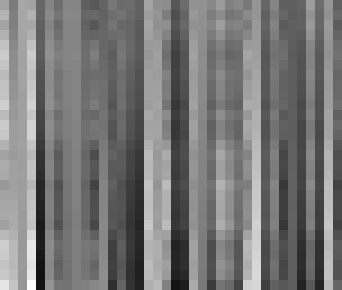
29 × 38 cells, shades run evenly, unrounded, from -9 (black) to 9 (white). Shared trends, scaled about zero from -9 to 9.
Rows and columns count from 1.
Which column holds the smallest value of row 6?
20
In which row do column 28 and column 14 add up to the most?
29
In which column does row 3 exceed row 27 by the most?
5
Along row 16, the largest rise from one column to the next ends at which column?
17
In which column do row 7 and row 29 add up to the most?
4
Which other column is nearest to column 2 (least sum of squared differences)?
18
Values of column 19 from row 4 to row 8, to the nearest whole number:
0 -1 -1 -1 0
